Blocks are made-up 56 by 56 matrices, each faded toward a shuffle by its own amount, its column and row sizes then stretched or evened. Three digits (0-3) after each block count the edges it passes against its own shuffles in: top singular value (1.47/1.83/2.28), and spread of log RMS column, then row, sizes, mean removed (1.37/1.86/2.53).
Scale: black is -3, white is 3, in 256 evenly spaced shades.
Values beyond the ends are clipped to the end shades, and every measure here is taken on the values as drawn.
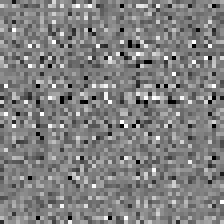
1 2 3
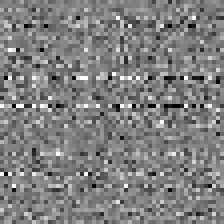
2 0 3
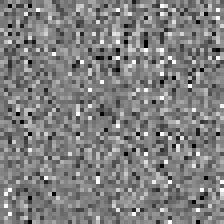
1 2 1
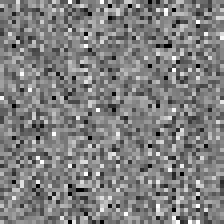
1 2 0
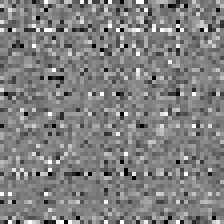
2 1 3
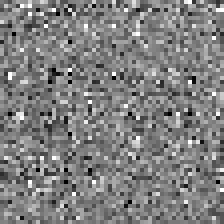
0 1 2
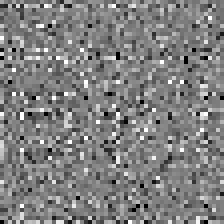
2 1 2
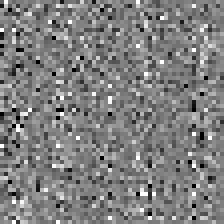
1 2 0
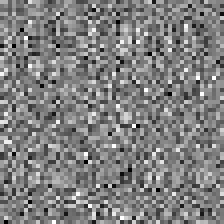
3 1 0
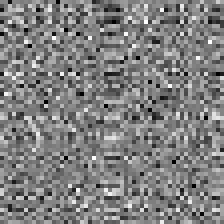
3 0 2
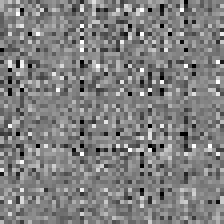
0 3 3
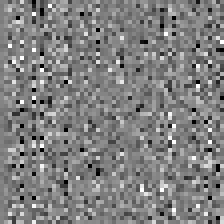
1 3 0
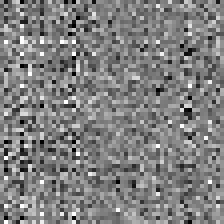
2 3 0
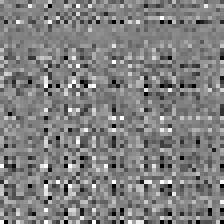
3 3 3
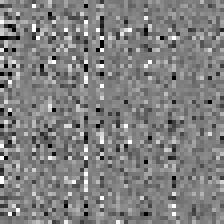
1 3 2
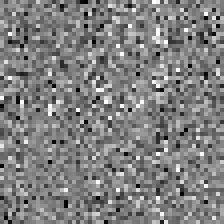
1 2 0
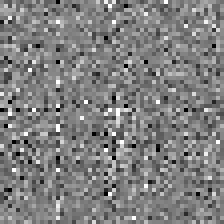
0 2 1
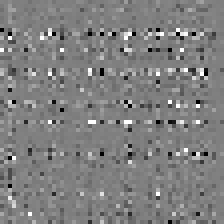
1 3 3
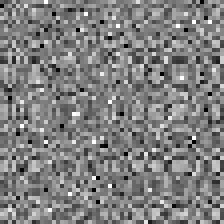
3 0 0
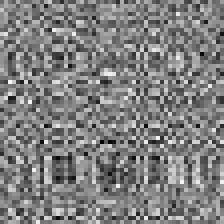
3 1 3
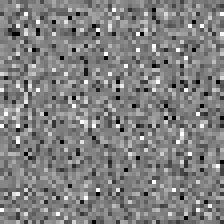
1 1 1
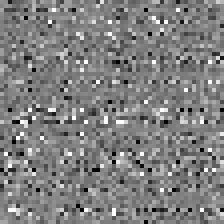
1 0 3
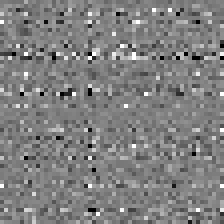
1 1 3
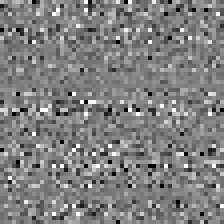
0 0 3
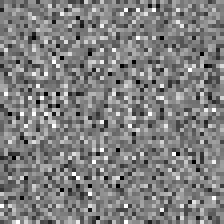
0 0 1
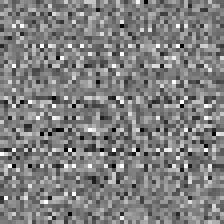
2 0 3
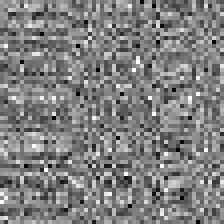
3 0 1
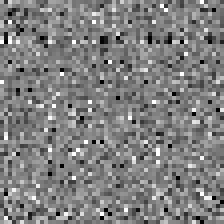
1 0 1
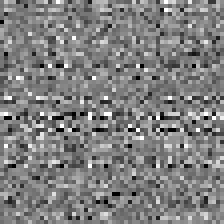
2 0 3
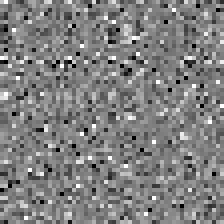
2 0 0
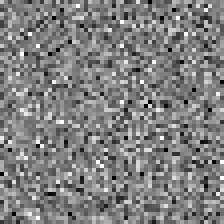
1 0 0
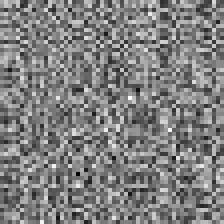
3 1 0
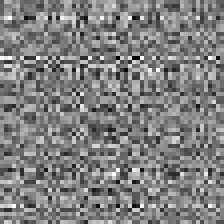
3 1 3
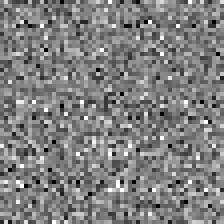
0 0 2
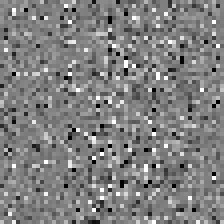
0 2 0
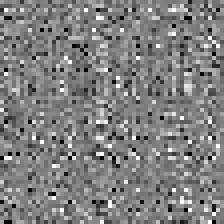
2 2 2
